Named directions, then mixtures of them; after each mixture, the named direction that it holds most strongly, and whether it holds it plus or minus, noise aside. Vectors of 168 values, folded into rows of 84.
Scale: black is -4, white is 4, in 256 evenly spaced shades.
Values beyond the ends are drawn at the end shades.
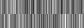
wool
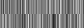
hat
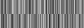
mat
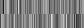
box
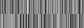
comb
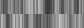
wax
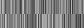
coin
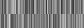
wool, plus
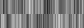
wax, plus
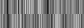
box, minus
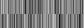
hat, minus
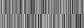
coin, plus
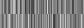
wool, plus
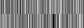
hat, plus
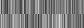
coin, plus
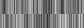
wax, plus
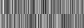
coin, plus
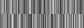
mat, minus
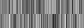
wool, plus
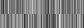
hat, plus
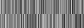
coin, plus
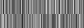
hat, plus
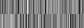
comb, plus
